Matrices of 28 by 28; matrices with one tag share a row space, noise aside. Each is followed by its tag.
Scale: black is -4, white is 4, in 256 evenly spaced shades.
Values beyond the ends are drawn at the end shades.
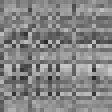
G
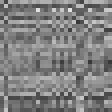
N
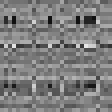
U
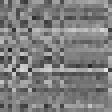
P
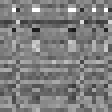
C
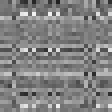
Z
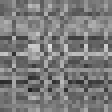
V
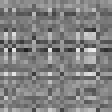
U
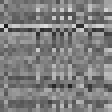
N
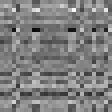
C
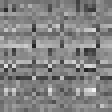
U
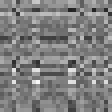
C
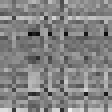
V
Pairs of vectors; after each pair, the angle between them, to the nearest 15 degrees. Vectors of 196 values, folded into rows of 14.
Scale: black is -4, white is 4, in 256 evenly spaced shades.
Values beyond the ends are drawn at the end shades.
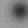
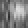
150 degrees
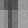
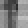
15 degrees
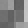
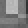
105 degrees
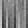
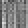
150 degrees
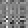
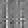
45 degrees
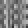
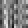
30 degrees
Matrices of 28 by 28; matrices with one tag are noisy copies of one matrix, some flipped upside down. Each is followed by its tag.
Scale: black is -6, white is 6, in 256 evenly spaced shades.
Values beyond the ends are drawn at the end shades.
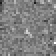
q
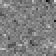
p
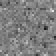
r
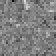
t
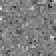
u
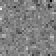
u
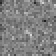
q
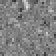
t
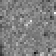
q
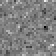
r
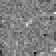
q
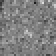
q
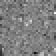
q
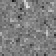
t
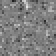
t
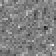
r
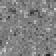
p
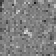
q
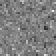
r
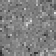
q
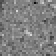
q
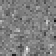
t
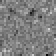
p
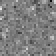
u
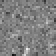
t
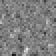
t
